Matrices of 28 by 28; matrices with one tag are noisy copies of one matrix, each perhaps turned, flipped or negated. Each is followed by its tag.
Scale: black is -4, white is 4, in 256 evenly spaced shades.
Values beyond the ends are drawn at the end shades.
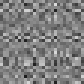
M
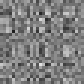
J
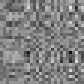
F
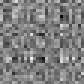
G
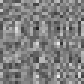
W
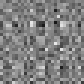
G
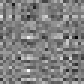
W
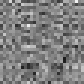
W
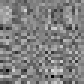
F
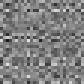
M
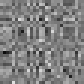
J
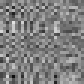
F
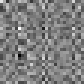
M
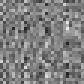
W
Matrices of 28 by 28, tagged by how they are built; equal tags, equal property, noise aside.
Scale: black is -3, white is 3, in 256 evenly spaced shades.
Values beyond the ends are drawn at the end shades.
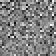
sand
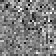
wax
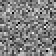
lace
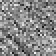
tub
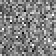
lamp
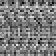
lace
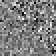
wax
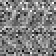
lace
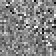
wax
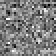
sand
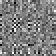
sand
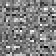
sand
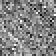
tub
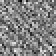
tub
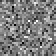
lamp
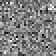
lamp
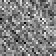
tub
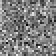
lamp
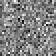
lamp
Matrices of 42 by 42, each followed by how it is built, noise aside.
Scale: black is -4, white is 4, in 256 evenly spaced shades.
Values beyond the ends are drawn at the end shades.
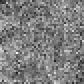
smooth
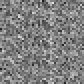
repeating rows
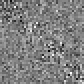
block diagonal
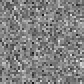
repeating rows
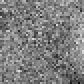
smooth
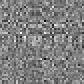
low rank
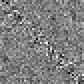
banded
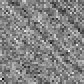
Toeplitz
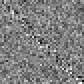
banded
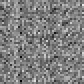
repeating rows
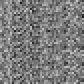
repeating rows
